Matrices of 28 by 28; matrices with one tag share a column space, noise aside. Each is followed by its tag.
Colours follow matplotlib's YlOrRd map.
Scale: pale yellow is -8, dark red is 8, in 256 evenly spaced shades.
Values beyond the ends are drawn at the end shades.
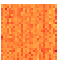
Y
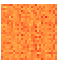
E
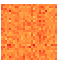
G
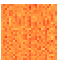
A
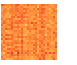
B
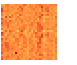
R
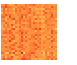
B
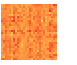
R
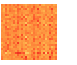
B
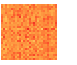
A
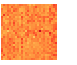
R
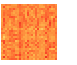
A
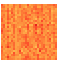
Y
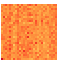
E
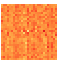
R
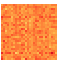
B
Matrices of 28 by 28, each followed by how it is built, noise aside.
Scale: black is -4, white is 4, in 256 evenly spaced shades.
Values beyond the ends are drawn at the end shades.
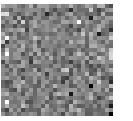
uneven columns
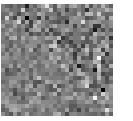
upper triangular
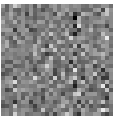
uneven columns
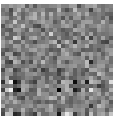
low rank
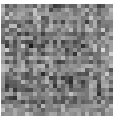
blocks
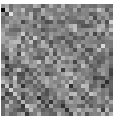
Toeplitz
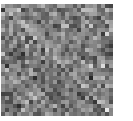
Toeplitz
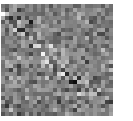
banded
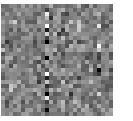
uneven columns
